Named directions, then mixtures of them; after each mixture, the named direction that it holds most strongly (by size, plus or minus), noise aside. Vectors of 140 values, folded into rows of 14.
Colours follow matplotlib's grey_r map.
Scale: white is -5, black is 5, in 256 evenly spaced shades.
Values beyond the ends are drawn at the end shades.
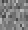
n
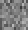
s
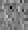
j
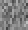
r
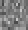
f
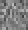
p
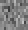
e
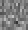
f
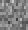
f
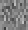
e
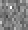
j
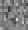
e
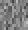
r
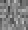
e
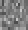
f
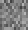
s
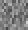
r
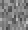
r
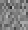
s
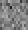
j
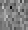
j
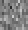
f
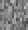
r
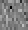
j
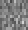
s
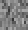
e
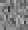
e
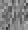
r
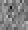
j
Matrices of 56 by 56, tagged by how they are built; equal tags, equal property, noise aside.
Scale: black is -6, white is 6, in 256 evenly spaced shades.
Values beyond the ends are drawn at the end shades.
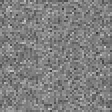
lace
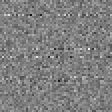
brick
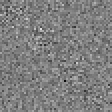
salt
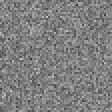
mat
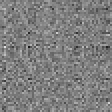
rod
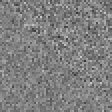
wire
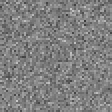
lace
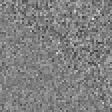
wire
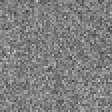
mat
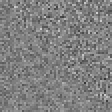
wire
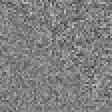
wire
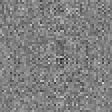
rod
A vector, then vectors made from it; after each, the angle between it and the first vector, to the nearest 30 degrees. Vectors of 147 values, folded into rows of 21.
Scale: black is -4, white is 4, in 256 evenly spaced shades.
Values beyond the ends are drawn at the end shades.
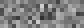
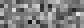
150 degrees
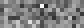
60 degrees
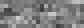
120 degrees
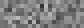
150 degrees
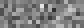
30 degrees
